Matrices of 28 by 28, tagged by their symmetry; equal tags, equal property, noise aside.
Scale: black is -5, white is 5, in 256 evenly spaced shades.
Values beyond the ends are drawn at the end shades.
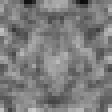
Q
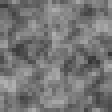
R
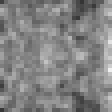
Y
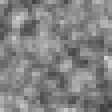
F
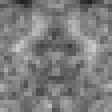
Q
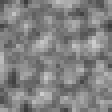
F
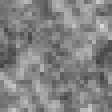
R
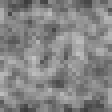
R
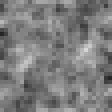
R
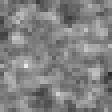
R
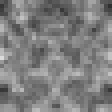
Q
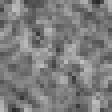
R
